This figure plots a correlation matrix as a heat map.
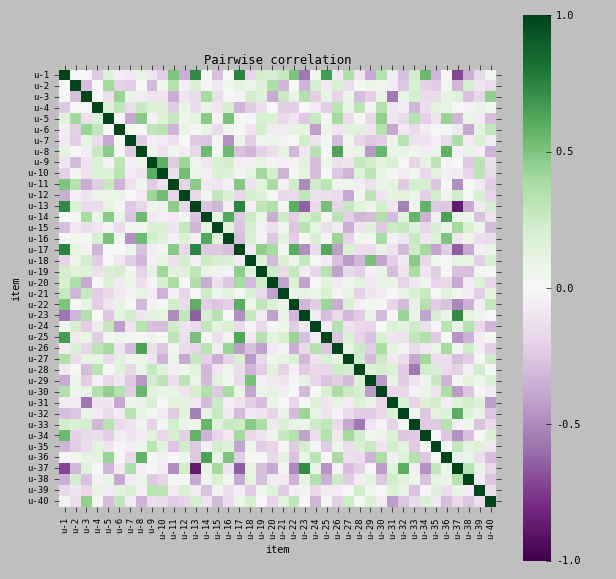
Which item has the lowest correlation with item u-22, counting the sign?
u-37
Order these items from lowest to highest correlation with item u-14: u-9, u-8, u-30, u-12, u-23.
u-9, u-12, u-23, u-30, u-8
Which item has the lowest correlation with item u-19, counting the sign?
u-26
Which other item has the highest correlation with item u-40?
u-3
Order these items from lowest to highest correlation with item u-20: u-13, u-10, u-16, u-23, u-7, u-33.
u-23, u-16, u-33, u-7, u-10, u-13
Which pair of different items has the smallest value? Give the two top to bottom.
u-13, u-37
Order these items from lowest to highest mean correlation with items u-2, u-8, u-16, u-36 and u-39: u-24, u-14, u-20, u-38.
u-20, u-38, u-24, u-14
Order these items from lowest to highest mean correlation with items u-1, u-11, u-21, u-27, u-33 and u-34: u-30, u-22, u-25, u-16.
u-16, u-30, u-22, u-25
